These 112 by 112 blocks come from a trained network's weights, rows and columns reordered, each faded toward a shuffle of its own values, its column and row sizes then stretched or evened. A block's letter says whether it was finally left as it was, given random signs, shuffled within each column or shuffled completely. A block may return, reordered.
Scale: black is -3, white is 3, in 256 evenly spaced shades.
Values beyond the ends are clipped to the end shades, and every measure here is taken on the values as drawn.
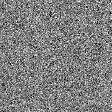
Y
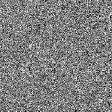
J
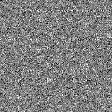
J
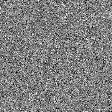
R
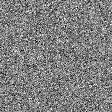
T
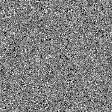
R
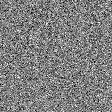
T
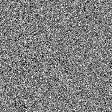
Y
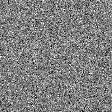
Y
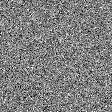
T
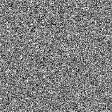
R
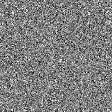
J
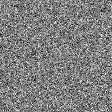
R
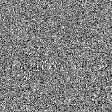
J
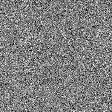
Y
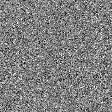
Y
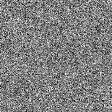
R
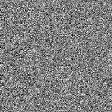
J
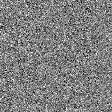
Y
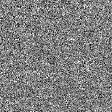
R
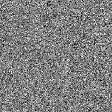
J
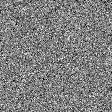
T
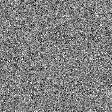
R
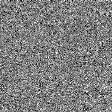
R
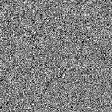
J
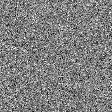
Y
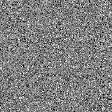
J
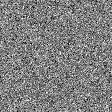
T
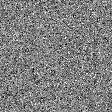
T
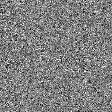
R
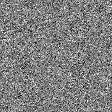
Y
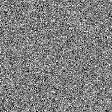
J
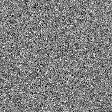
Y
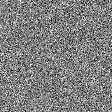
Y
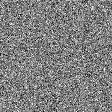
T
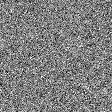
T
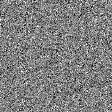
Y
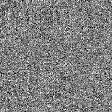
J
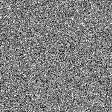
T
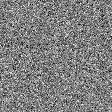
T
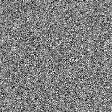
J
